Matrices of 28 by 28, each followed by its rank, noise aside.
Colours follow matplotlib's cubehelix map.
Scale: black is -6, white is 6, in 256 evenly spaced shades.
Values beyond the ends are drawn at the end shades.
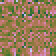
four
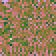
eight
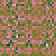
four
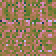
four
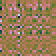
two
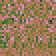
six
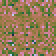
four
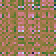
two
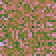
eight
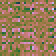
three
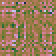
three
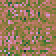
six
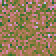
eight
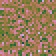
six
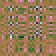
two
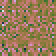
four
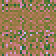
three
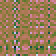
two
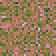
eight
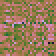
four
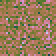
six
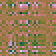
two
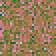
eight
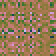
three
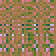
two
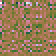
three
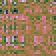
four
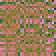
three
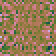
four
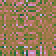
three
